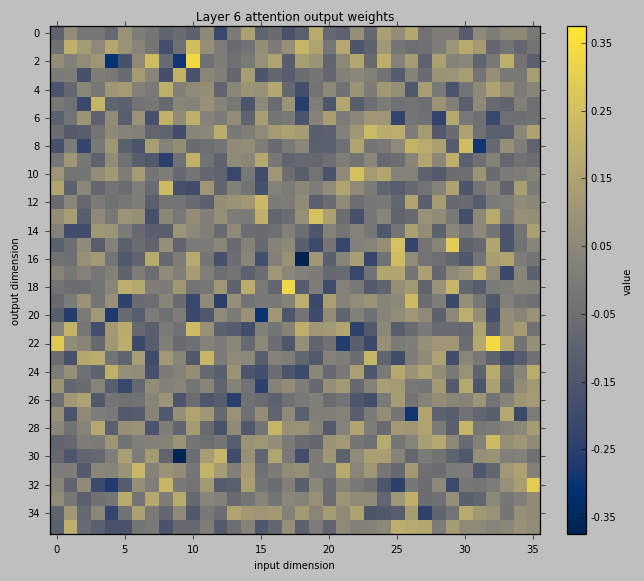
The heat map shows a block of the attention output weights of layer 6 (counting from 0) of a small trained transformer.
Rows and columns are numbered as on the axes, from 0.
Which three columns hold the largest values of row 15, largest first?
29, 25, 32
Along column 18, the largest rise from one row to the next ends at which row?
17
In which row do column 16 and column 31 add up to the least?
8
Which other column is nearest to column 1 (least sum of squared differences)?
19
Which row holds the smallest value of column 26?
27
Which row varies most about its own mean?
2
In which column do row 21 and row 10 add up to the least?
13
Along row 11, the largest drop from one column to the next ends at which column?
9
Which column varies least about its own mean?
34
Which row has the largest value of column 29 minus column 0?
15
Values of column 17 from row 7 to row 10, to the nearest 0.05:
0.15 0 -0.1 -0.05
